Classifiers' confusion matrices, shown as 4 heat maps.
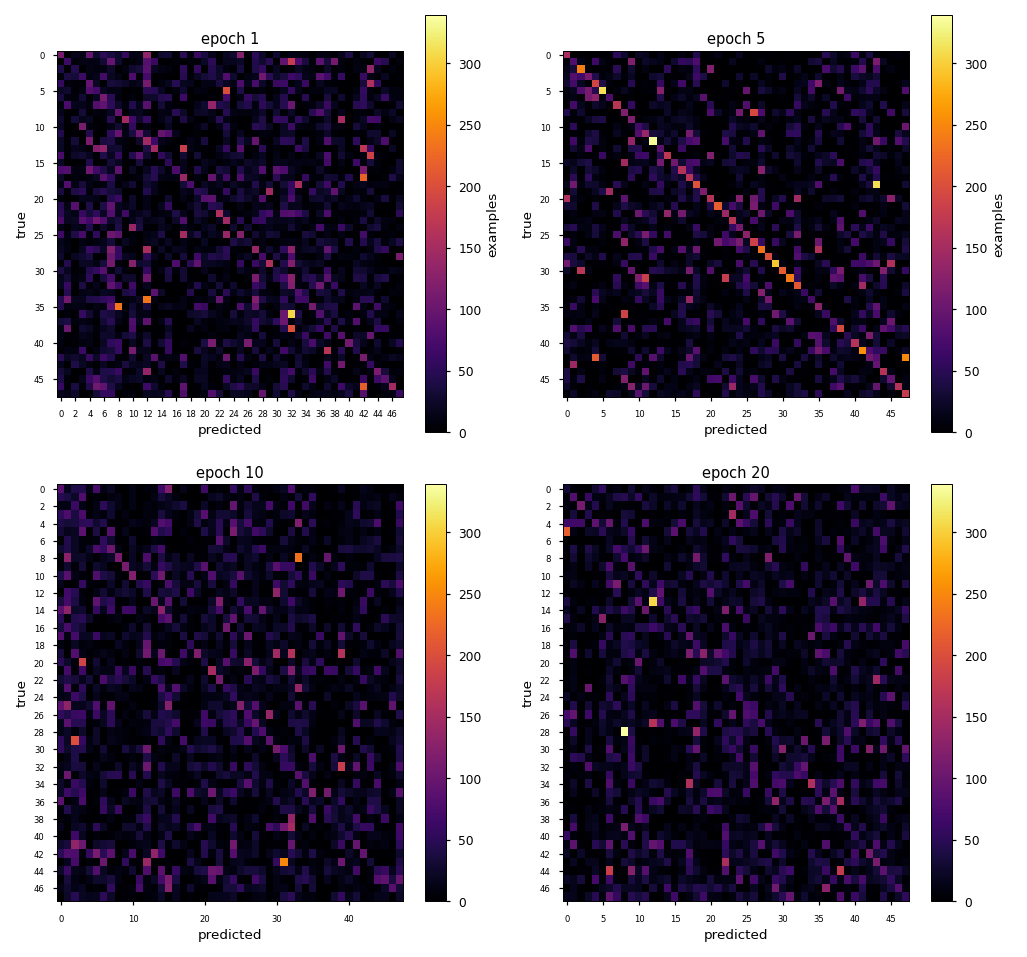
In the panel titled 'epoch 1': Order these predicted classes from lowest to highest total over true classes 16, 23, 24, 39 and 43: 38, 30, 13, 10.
38, 13, 30, 10
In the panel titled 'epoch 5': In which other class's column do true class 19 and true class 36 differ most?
8
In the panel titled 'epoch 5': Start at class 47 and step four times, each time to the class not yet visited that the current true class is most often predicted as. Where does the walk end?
4
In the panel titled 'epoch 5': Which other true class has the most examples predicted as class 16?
22
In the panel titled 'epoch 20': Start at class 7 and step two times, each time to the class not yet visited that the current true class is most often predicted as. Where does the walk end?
42
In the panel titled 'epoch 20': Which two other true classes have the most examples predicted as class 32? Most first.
1, 33
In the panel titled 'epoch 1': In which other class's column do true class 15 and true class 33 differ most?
13
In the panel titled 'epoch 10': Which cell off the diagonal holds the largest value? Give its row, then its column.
43, 31
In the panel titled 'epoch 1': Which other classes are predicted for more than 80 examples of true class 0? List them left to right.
4, 12, 25
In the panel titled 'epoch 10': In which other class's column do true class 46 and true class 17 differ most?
15
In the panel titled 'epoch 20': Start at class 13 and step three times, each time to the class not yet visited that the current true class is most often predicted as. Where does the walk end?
10
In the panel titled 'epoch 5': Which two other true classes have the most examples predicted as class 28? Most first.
34, 32
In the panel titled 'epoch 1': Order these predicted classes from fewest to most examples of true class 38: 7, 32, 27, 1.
7, 27, 1, 32
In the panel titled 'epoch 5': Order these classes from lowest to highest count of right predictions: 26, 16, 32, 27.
16, 26, 32, 27
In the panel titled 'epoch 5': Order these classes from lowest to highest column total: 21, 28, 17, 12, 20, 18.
21, 28, 20, 12, 17, 18
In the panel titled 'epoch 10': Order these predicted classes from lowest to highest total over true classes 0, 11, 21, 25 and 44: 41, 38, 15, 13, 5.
13, 38, 41, 5, 15
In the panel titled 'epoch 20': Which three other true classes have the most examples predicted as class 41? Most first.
13, 27, 45
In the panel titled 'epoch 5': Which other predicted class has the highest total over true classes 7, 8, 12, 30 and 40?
9
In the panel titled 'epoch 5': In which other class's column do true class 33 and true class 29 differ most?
45
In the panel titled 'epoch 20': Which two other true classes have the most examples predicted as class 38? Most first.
44, 36
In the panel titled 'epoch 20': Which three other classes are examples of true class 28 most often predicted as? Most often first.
8, 18, 39
